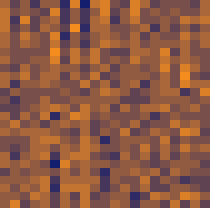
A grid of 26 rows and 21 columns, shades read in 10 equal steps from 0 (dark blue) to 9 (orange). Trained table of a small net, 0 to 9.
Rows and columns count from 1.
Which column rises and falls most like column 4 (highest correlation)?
9
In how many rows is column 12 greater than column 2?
10
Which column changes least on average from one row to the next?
4
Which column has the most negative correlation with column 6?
7
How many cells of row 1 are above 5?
7
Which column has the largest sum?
19
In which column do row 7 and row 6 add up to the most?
6
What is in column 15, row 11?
2
